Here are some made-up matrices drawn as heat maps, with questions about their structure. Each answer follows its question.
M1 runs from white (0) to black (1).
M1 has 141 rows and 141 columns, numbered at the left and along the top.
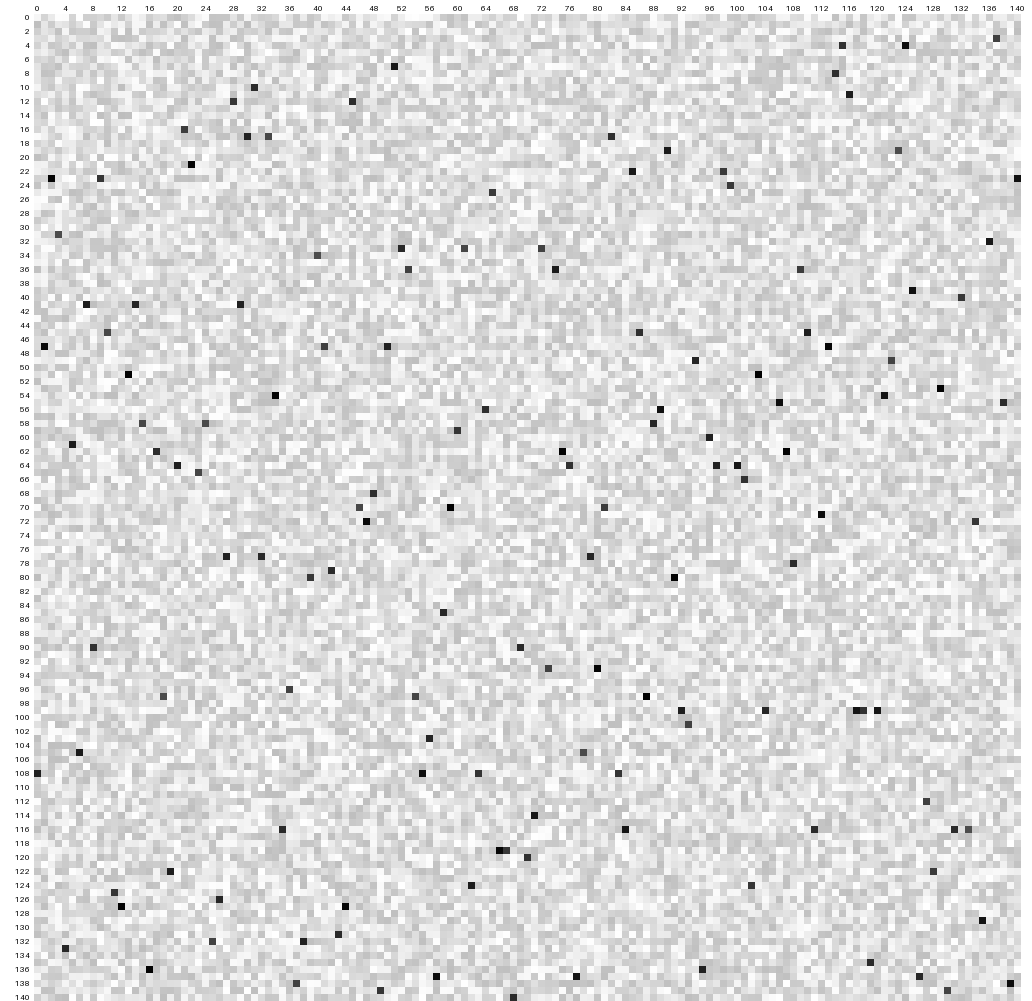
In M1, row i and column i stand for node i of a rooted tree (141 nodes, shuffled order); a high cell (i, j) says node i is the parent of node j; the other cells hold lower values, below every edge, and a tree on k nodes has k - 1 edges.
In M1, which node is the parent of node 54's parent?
64
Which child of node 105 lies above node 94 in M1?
78
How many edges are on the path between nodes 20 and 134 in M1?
9
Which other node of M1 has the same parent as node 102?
62
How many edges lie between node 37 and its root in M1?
5
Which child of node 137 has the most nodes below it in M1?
77
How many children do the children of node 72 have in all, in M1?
4
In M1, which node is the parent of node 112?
71
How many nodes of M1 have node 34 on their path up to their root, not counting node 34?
11
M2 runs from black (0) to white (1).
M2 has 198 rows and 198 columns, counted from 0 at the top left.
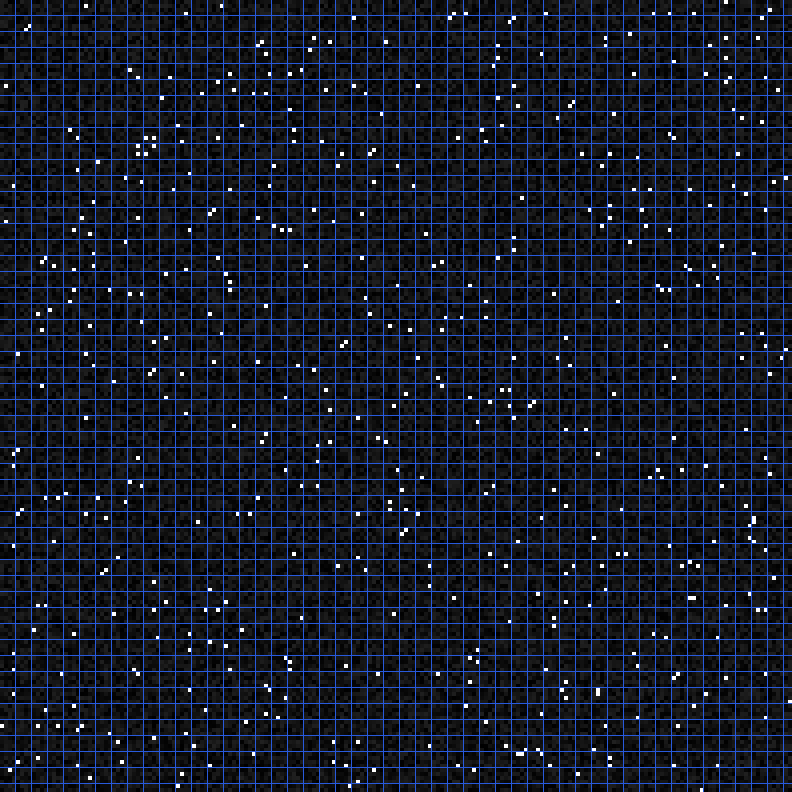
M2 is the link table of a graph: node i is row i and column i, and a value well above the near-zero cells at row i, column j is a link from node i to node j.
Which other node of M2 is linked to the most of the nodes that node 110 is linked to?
node 10
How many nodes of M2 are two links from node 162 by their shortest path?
6
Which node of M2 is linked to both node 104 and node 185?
node 89
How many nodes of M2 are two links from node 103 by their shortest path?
3
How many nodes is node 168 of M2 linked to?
6
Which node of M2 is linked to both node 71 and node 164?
node 117
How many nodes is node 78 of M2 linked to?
3
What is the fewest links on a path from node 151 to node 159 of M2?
5
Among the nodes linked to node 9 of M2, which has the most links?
node 181
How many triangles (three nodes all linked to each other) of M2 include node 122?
0
